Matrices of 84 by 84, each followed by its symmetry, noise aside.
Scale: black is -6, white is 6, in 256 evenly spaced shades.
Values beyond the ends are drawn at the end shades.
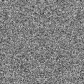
mirrored left to right.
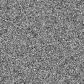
symmetric.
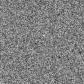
antisymmetric.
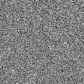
symmetric across the other diagonal.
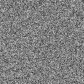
no symmetry.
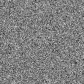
no symmetry.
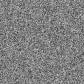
antisymmetric.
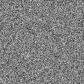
symmetric across the other diagonal.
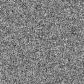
antisymmetric.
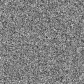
symmetric across the other diagonal.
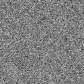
symmetric across the other diagonal.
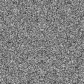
mirrored left to right.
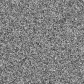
symmetric across the other diagonal.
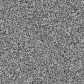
antisymmetric.
